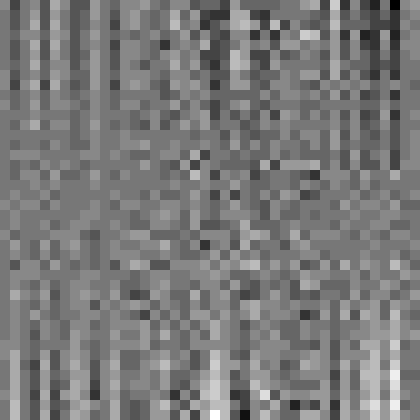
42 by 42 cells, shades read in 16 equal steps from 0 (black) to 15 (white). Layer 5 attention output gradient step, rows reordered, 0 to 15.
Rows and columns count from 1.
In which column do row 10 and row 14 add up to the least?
40
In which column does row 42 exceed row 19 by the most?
22
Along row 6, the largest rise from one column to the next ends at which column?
24
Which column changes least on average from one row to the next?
11
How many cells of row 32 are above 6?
31
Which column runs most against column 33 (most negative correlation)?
34
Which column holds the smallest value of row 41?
30
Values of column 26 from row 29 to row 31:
5 5 10
